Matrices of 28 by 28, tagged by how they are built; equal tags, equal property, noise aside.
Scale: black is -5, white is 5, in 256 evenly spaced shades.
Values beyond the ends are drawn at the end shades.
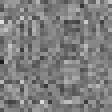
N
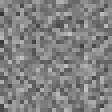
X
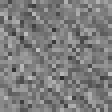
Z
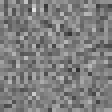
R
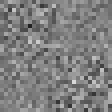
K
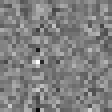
N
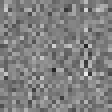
N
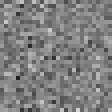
N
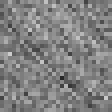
Z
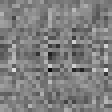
N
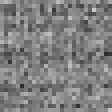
R
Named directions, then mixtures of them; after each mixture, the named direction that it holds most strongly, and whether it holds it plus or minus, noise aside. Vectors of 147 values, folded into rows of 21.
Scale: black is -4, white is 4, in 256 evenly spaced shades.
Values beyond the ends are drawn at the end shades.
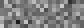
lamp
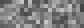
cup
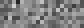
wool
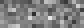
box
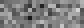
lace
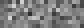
wool, plus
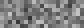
lamp, plus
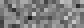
box, minus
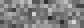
box, minus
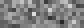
box, minus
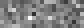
box, plus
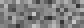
box, minus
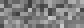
lace, plus
